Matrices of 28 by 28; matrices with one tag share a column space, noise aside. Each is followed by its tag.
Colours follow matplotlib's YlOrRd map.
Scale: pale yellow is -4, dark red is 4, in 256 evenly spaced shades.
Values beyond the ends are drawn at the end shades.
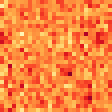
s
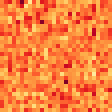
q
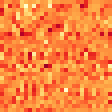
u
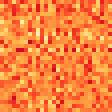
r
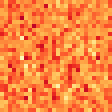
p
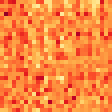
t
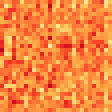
p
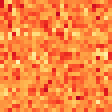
u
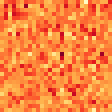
u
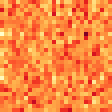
t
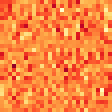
u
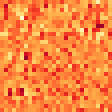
u
